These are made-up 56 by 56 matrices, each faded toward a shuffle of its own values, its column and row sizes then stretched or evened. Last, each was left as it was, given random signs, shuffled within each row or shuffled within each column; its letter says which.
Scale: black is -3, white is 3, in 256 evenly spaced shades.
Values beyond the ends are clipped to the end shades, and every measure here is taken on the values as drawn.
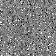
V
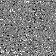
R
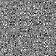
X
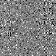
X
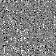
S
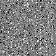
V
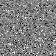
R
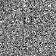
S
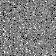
V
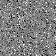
V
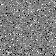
R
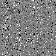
V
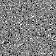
S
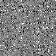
S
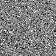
R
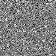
R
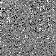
S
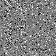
V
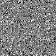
S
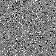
V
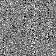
V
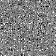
S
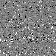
R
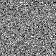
R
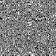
X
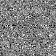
R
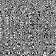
X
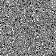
V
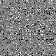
X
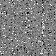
V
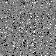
S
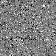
R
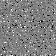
R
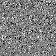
R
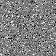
R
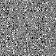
S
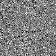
V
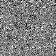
S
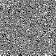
S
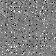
S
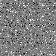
R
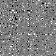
S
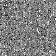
V
